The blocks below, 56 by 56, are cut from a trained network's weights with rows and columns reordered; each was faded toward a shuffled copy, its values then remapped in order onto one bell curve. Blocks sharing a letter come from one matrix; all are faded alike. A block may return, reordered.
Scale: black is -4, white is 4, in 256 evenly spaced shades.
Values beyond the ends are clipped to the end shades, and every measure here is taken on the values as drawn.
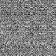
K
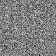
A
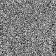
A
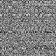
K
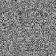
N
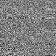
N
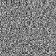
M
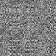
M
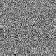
N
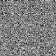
N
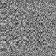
M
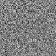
M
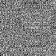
N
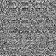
K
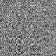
M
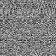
K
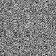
N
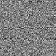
N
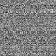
K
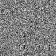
A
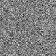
N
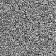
A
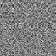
M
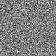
N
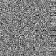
N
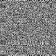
N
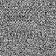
N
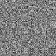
M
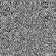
M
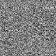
N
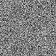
A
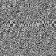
N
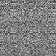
K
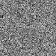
A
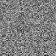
N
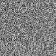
N
